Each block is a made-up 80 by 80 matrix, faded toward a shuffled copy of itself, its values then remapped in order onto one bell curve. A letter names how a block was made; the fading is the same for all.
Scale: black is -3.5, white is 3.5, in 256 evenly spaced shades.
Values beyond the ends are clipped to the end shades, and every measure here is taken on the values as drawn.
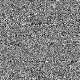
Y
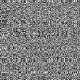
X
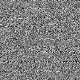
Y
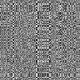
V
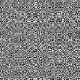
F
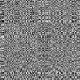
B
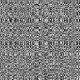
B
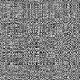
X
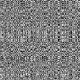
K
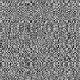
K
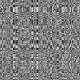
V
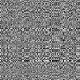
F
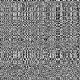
B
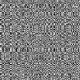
B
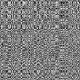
B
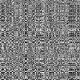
F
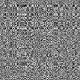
K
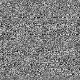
Y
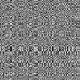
B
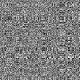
X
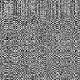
K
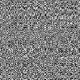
X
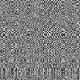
K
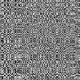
K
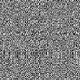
X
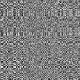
B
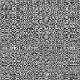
F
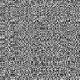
X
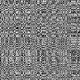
B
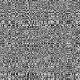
F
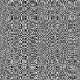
V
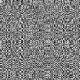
K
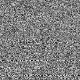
Y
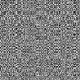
K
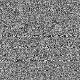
Y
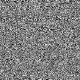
Y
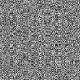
X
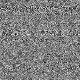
Y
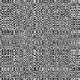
V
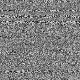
Y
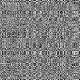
K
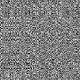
X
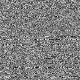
Y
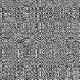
F
